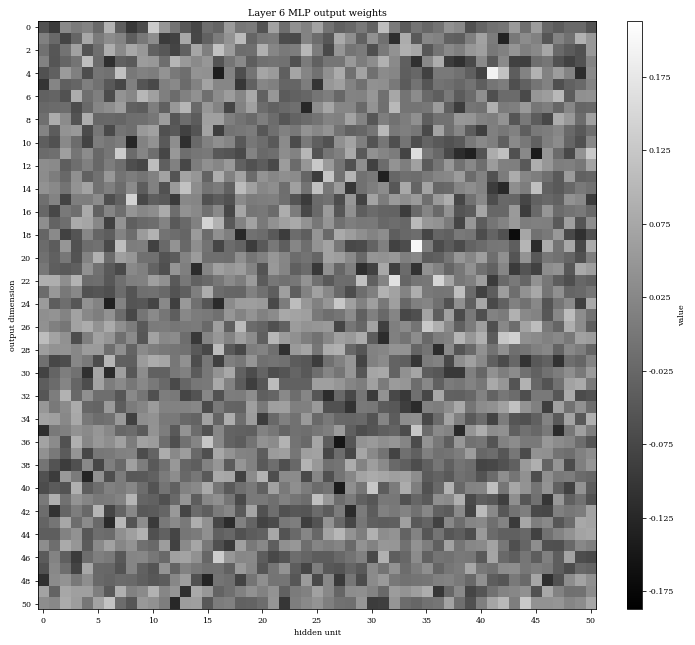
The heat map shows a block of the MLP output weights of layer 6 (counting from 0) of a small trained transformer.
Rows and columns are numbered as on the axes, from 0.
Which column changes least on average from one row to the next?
5
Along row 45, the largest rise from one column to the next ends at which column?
18
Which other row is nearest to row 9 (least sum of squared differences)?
23
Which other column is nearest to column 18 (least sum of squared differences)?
35
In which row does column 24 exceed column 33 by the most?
11
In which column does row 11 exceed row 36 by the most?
34
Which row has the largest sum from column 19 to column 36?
24
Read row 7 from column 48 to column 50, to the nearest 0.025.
0.025 -0.025 -0.025
